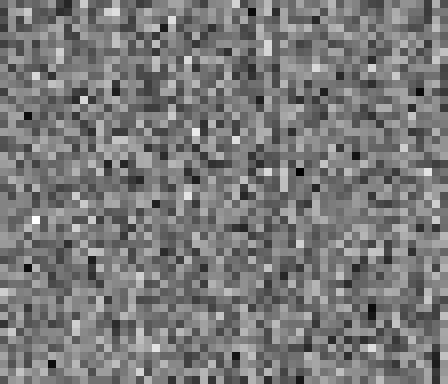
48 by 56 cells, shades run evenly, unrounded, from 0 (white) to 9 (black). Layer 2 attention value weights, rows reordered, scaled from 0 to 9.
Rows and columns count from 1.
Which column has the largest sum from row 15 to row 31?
35
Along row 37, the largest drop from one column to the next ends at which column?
54
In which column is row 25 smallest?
24
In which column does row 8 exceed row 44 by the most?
47
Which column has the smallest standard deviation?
6
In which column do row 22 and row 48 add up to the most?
38
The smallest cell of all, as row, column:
28, 5
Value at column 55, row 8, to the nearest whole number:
2
